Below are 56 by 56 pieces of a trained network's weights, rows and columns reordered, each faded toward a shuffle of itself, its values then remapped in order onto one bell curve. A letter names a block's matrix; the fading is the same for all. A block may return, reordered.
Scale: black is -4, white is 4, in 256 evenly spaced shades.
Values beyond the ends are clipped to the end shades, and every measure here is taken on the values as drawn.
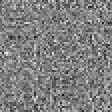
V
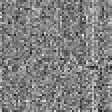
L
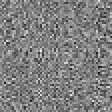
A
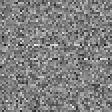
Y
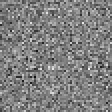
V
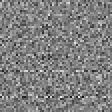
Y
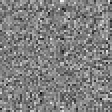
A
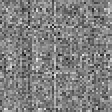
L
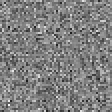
V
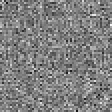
A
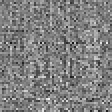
L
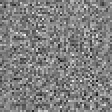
A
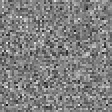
V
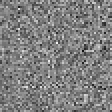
Y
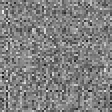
A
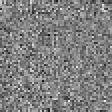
V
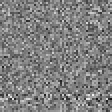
Y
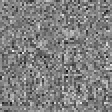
Y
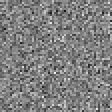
V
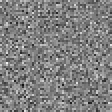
Y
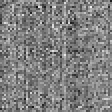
L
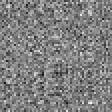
Y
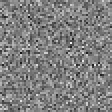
Y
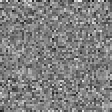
Y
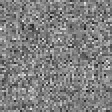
Y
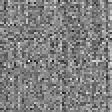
L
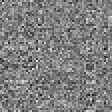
Y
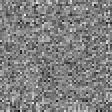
Y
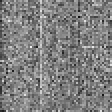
L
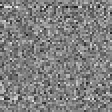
Y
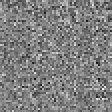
V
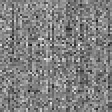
L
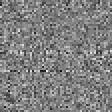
Y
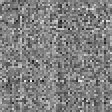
L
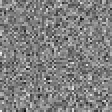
A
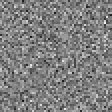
A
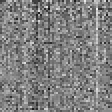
L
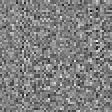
A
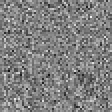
A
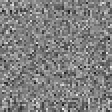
V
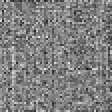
L
